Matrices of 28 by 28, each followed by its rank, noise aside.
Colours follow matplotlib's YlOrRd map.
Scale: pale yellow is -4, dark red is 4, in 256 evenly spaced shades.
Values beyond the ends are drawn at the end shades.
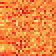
seven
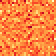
six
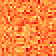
six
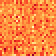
six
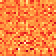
four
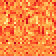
five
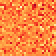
six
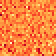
seven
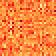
six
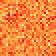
seven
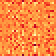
four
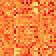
five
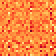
four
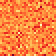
six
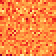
seven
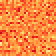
seven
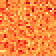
seven
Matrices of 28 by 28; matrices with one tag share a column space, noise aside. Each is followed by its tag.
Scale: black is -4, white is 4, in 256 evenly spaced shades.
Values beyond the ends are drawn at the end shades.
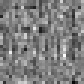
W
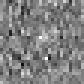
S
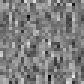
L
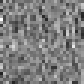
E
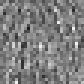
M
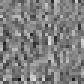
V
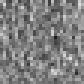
S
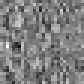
M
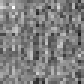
W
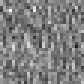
M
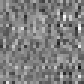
E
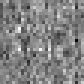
W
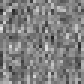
M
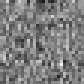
V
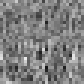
L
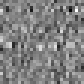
M
